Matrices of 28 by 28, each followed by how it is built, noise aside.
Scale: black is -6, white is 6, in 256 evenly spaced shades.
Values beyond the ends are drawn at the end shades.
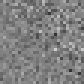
upper triangular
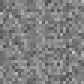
repeating rows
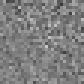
upper triangular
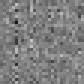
uneven columns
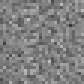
repeating rows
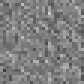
repeating rows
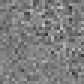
upper triangular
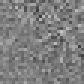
upper triangular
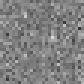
uneven columns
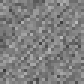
Hankel
